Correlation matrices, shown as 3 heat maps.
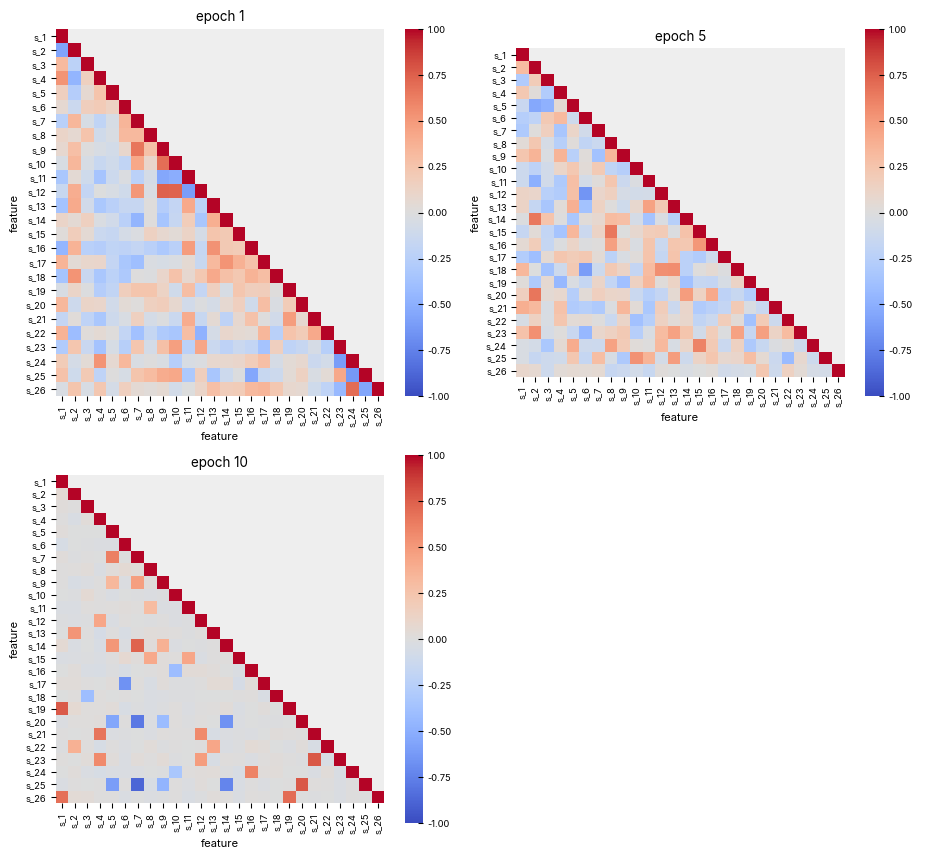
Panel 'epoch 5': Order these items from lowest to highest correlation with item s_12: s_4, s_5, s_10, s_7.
s_4, s_10, s_7, s_5
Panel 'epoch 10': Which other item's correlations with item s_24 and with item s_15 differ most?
s_16
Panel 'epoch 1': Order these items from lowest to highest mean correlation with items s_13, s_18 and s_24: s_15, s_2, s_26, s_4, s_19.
s_4, s_19, s_15, s_2, s_26
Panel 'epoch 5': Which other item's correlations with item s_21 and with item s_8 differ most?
s_15
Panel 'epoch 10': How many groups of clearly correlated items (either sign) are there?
8
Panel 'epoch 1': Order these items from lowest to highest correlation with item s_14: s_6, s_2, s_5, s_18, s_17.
s_6, s_5, s_2, s_18, s_17
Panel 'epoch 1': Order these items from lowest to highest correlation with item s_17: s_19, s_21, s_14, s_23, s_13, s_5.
s_23, s_5, s_21, s_19, s_13, s_14
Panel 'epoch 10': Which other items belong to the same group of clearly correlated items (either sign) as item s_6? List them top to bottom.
s_17
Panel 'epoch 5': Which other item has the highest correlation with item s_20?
s_2
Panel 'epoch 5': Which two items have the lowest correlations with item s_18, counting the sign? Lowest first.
s_6, s_3
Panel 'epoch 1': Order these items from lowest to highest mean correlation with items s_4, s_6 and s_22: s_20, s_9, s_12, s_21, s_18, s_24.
s_18, s_12, s_9, s_21, s_20, s_24
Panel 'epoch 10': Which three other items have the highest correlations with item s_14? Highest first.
s_7, s_5, s_9
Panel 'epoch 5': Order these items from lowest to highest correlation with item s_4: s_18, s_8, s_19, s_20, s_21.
s_19, s_8, s_18, s_20, s_21
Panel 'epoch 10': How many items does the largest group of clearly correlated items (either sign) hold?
6
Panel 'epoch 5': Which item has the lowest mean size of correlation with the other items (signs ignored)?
s_26
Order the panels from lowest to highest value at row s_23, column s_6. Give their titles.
epoch 5, epoch 1, epoch 10
